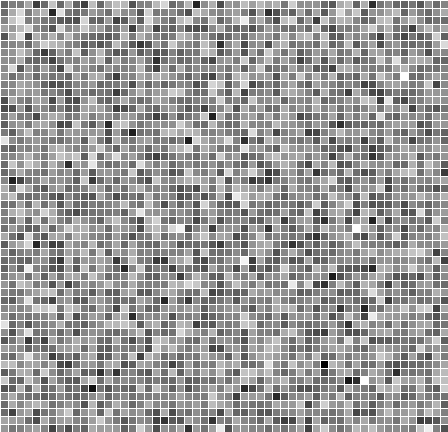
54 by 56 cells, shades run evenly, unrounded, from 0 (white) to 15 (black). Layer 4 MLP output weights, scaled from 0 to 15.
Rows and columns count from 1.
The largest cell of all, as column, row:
41, 46
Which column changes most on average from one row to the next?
31
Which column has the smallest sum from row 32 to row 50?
48
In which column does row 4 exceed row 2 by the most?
25
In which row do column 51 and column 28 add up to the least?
10
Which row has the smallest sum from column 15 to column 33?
36
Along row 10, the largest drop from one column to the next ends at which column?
51
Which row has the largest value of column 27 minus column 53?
44
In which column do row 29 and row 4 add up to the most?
24
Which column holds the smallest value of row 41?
1
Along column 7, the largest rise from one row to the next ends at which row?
2
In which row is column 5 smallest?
39
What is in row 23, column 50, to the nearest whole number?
7
